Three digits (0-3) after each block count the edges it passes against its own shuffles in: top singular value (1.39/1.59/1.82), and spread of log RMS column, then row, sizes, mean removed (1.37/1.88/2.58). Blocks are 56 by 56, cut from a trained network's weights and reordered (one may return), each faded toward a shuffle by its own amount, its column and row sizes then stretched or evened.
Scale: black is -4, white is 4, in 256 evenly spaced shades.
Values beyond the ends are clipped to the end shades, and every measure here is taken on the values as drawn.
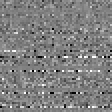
2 0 3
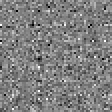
1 2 2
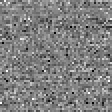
0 0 1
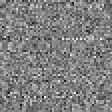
2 0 2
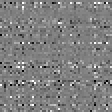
3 2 3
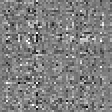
2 3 2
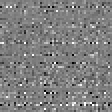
0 2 3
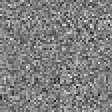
2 1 1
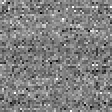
1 0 0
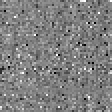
0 0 2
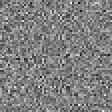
3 0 2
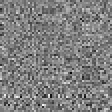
3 0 2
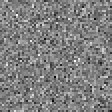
0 0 1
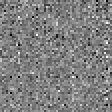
0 2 1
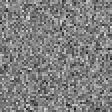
1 0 0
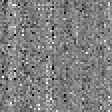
1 2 0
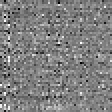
2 2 0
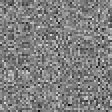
2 2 0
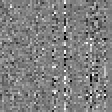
2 3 1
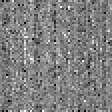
2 1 1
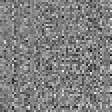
3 3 1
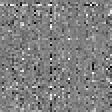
1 3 2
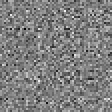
3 1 2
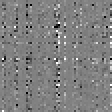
1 3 2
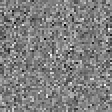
1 1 0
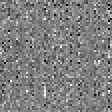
1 3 1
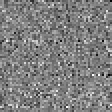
0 0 2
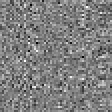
3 2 1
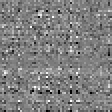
2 2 2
